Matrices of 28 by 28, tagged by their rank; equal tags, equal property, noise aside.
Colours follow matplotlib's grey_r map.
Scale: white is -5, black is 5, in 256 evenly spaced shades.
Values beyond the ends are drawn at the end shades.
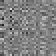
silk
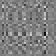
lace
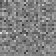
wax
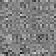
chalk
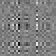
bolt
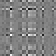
bolt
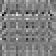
lace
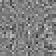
chalk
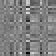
bolt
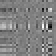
bolt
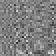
wax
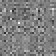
chalk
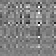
lace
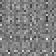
silk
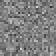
wax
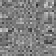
chalk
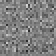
wax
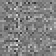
chalk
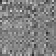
chalk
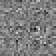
wax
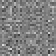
chalk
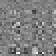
lace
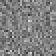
wax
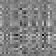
silk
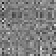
chalk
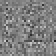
wax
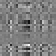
lace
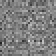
wax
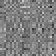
silk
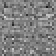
wax
